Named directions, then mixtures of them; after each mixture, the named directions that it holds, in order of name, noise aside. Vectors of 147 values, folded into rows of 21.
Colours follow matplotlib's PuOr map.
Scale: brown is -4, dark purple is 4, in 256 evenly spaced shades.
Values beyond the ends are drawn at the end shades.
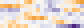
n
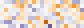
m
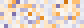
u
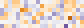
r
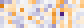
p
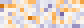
n, p.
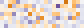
u.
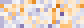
m, p.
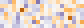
p, r.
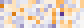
p.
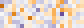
p.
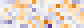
m.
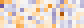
p.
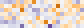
m, p.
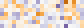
r, u.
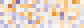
p, u.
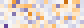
u.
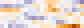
n.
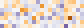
r.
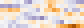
n.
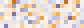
u.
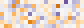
u.
